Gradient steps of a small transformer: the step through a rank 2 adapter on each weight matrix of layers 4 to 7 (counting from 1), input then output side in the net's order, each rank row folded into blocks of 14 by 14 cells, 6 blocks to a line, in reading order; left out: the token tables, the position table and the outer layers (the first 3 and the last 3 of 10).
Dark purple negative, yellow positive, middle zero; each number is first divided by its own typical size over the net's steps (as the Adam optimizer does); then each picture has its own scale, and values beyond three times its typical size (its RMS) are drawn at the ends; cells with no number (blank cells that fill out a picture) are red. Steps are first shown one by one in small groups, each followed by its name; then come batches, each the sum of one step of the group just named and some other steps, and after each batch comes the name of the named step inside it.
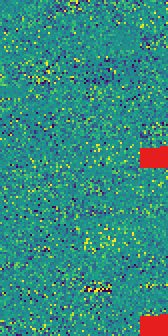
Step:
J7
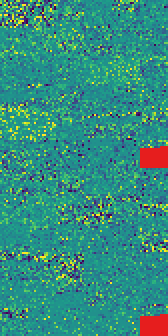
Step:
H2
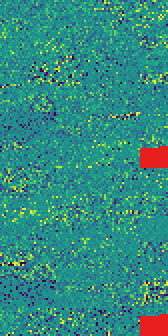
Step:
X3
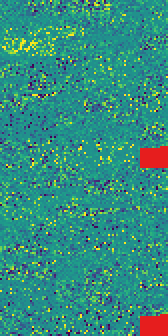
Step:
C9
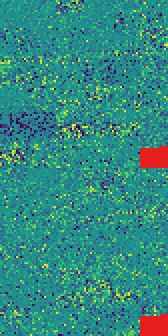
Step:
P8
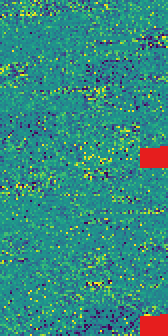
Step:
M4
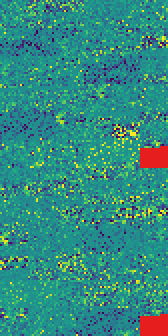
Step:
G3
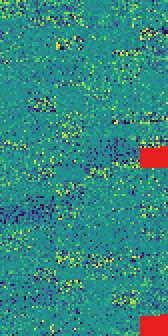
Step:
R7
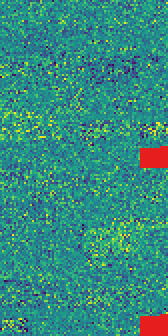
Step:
J7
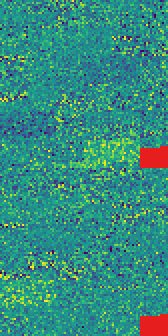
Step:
G3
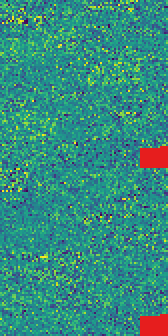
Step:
H2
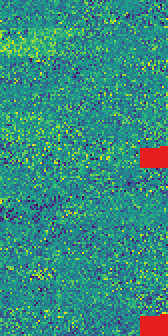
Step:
C9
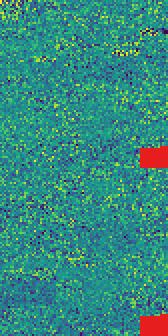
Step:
R7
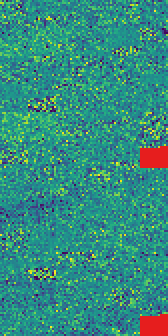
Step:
R7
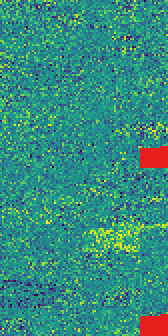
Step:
R7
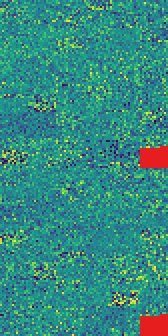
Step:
P8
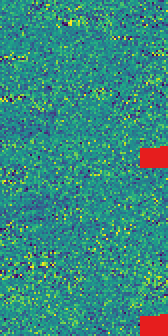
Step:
X3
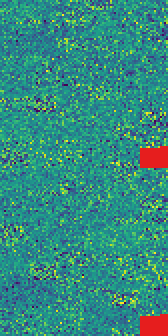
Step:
J7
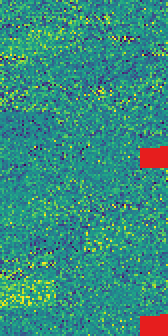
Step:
J7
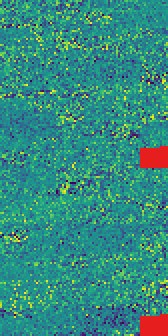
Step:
P8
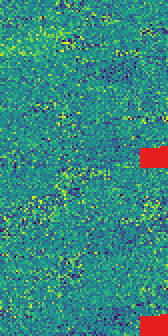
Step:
P8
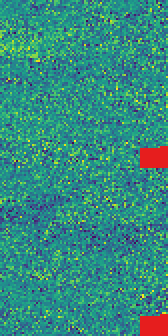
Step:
C9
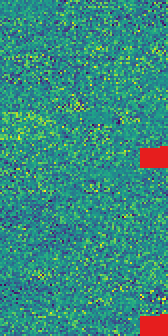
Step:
J7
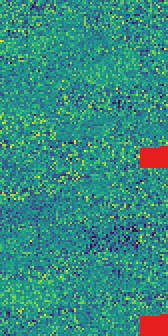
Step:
H2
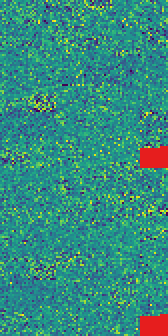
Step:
G3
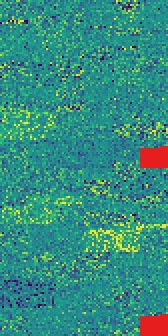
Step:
H2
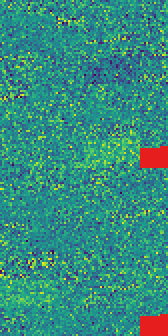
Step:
G3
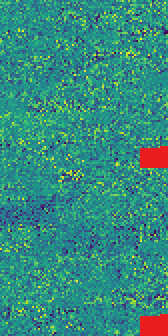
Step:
R7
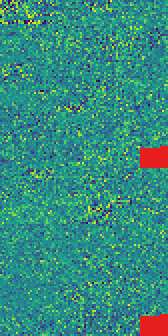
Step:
M4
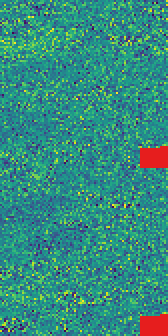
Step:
C9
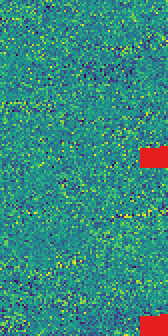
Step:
G3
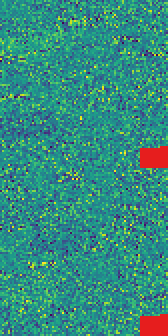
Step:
J7
